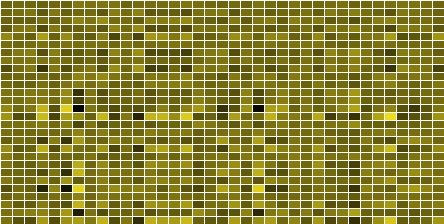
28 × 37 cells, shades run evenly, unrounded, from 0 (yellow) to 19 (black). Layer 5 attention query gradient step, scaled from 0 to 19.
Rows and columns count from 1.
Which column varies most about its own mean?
7
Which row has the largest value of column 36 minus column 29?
14
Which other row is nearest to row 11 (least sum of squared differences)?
17
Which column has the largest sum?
12
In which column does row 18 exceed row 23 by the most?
6
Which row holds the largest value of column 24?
24
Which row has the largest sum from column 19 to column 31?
9
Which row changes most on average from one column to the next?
15
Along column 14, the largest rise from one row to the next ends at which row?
16
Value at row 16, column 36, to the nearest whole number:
10
